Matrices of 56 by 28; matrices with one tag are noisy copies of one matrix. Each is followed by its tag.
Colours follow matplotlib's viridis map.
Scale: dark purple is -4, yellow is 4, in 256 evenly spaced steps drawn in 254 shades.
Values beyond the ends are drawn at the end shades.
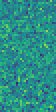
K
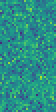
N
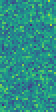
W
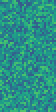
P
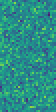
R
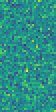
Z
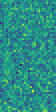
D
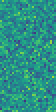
Z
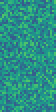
N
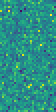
P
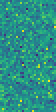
W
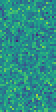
D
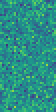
P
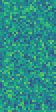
D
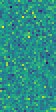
Z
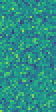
R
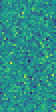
D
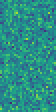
D
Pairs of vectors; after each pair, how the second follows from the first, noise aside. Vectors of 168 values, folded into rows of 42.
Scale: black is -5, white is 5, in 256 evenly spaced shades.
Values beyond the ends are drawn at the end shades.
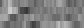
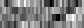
reversed, scaled up.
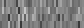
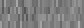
negated, shrunk.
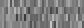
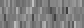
reversed, partly zeroed.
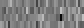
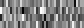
reversed, scaled up.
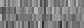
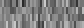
reversed.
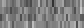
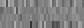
reversed, partly zeroed.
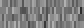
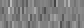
reversed, partly zeroed.
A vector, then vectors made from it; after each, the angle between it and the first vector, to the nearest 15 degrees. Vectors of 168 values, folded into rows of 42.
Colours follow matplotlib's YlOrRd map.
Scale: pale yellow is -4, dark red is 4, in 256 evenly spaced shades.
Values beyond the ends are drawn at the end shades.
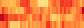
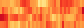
15 degrees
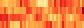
30 degrees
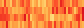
45 degrees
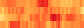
150 degrees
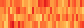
120 degrees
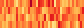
105 degrees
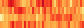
135 degrees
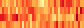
45 degrees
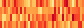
105 degrees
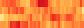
165 degrees
